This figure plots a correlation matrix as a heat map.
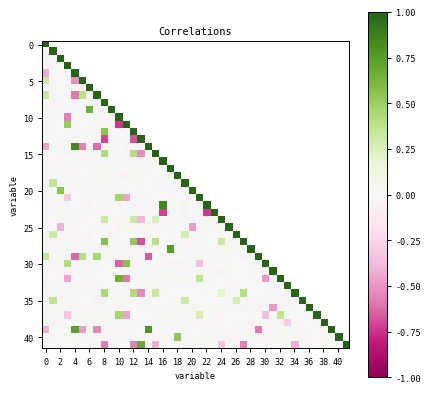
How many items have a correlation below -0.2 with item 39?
4
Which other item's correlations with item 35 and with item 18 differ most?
40
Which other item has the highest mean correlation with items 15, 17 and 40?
28
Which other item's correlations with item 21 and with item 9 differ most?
6
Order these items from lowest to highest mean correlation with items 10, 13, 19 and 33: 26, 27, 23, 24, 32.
27, 24, 23, 26, 32
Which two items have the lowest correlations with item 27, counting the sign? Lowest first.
13, 41
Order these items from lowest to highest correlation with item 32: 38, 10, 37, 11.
11, 38, 37, 10
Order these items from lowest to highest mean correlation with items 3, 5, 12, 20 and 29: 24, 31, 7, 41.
41, 31, 24, 7
